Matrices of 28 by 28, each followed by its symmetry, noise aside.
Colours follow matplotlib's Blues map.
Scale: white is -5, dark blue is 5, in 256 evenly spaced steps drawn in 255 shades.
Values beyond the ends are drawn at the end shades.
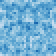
mirrored left to right.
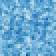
same after a half turn.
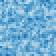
same after a half turn.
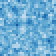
antisymmetric.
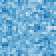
mirrored top to bottom.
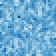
same after a half turn.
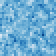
no symmetry.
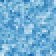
no symmetry.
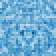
mirrored left to right.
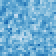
no symmetry.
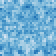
mirrored left to right.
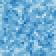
same after a half turn.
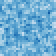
same after a half turn.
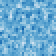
mirrored left to right.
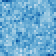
same after a half turn.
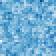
antisymmetric.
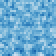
mirrored left to right.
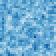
no symmetry.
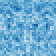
mirrored left to right.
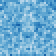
mirrored left to right.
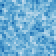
no symmetry.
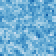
antisymmetric.
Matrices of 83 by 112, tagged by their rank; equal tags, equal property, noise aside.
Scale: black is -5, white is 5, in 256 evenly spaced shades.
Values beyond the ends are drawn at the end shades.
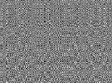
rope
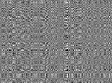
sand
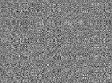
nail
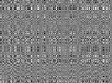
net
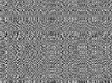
sand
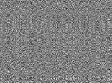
nail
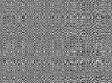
net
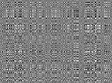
net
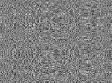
nail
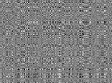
sand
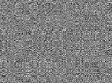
nail
